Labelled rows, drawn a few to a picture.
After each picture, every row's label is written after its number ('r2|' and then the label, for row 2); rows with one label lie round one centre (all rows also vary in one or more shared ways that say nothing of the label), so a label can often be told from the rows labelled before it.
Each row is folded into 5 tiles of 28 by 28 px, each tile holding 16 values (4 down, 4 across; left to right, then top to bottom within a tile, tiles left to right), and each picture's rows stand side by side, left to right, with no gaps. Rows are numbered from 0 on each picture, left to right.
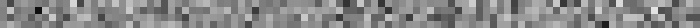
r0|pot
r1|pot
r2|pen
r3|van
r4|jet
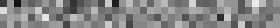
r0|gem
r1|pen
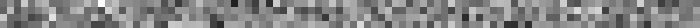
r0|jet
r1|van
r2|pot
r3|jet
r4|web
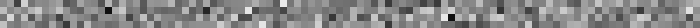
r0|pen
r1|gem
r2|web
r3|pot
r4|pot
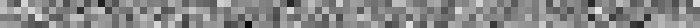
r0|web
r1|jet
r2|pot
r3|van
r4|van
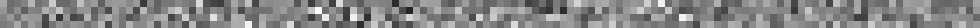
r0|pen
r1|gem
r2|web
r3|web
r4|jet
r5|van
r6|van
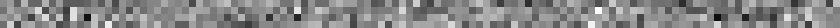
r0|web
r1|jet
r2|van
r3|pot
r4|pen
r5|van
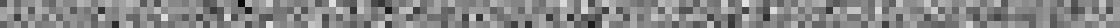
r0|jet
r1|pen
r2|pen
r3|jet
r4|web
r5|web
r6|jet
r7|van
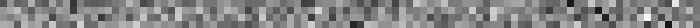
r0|gem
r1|jet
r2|van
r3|web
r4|pot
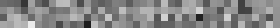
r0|pot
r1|pen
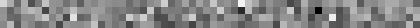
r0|web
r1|jet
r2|pot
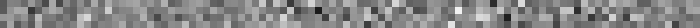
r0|gem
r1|van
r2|pot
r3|jet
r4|pot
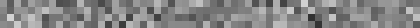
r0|pen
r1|van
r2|pot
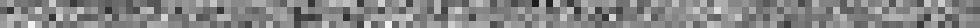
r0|pen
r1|pot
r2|van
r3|van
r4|pot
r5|web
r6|jet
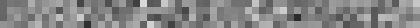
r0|pot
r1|web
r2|van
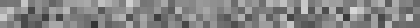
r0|jet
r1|jet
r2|web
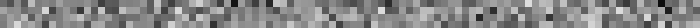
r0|pot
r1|van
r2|web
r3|jet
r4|pen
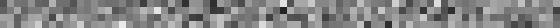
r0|gem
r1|gem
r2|web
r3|jet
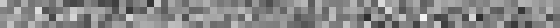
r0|web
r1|pot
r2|jet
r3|jet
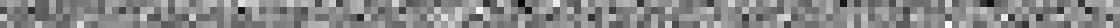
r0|gem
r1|jet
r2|pen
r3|pen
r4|pot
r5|pot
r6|gem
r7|pot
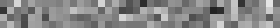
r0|jet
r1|gem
